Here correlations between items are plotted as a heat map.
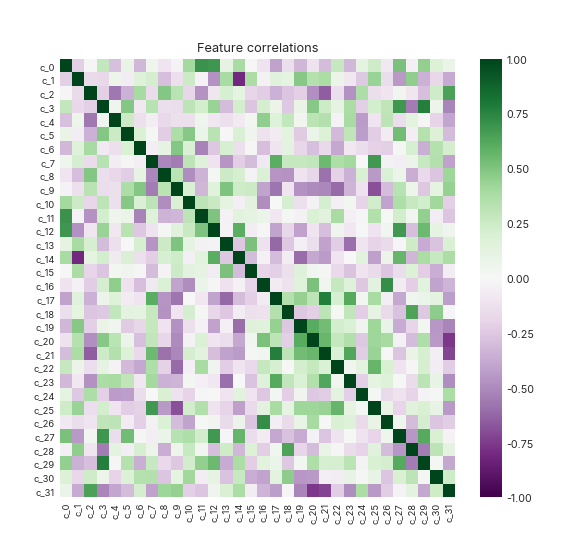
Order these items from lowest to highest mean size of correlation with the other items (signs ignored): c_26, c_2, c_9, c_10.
c_26, c_10, c_2, c_9
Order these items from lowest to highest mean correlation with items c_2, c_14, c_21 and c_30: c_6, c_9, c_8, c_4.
c_4, c_8, c_9, c_6
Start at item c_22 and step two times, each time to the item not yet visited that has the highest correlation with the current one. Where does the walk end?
c_7
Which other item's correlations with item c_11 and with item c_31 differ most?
c_2
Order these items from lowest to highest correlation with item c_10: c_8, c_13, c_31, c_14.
c_8, c_31, c_14, c_13
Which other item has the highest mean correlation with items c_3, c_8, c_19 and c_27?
c_29
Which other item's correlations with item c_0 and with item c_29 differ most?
c_23
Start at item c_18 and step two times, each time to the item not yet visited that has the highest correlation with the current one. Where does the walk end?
c_1
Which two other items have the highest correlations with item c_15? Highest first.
c_13, c_1
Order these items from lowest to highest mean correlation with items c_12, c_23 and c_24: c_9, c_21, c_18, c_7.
c_9, c_18, c_21, c_7
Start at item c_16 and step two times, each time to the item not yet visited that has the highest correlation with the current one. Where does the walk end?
c_20
